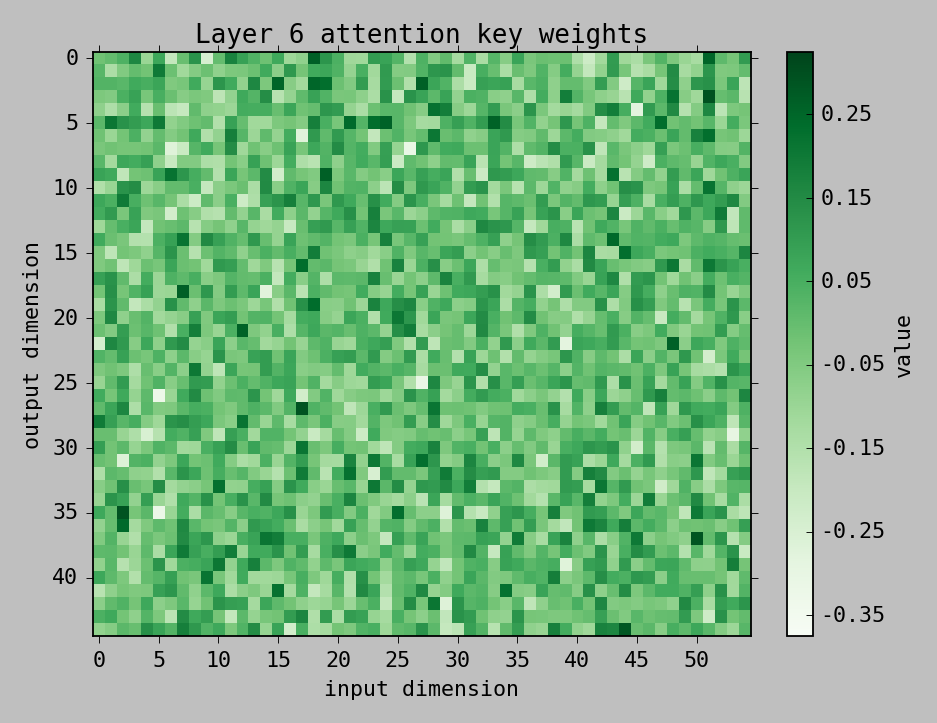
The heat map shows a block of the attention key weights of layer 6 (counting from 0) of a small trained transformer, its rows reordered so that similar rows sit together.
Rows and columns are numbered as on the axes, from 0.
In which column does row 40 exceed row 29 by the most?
22
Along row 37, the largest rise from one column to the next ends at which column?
50
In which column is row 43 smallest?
51
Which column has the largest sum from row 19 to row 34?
28
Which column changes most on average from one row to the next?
23
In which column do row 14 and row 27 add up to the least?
3
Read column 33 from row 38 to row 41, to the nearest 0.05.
-0.2 -0.05 -0.05 -0.05
